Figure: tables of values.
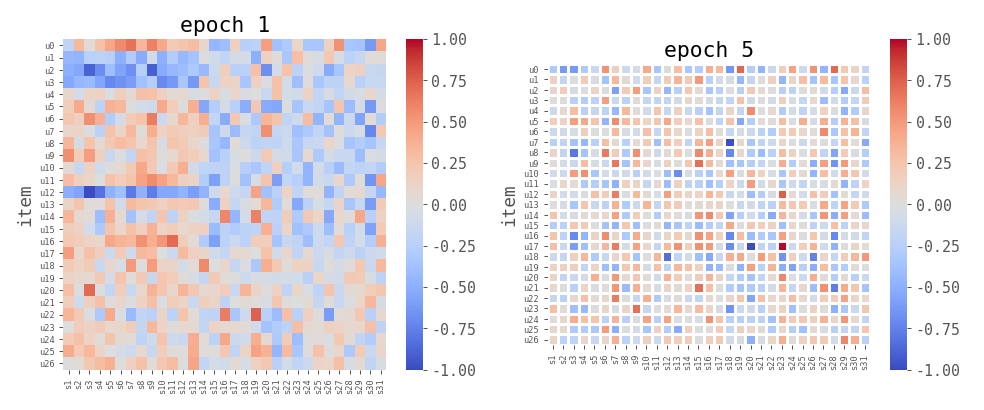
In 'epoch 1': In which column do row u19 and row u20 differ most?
s3
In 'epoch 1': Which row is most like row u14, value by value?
u22
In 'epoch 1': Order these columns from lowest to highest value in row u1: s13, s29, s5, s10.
s10, s13, s5, s29
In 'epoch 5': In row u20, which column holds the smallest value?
s20
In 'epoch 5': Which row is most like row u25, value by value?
u3
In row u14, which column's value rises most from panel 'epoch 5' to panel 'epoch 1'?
s19
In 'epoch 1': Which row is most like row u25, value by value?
u24
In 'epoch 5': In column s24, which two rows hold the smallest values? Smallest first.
u19, u23
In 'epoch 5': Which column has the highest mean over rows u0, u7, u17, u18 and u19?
s13
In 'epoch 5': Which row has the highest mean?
u5
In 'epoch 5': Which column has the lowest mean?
s28
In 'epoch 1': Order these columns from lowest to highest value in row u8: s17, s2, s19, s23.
s23, s19, s2, s17
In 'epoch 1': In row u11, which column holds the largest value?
s9
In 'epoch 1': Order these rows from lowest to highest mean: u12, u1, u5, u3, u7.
u12, u3, u1, u5, u7
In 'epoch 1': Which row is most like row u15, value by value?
u7
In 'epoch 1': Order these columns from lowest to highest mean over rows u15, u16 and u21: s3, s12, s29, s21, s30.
s30, s21, s29, s3, s12
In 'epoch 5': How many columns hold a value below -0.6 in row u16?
3
